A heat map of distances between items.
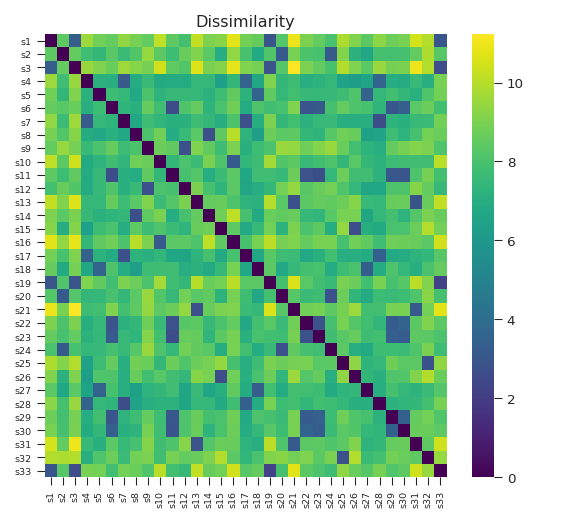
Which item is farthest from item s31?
s3
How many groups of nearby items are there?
11
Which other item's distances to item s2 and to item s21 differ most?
s13
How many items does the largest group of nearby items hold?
6
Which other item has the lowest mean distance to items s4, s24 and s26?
s15
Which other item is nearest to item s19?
s33
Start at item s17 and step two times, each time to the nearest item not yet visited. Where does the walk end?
s28
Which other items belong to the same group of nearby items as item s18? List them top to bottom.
s5, s27
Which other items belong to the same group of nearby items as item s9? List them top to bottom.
s12
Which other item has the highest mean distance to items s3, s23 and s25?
s21
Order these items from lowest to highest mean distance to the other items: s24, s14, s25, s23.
s23, s24, s14, s25
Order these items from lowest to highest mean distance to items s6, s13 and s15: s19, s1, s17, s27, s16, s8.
s17, s27, s8, s16, s19, s1
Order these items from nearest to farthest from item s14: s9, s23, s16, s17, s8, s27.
s8, s27, s23, s17, s9, s16
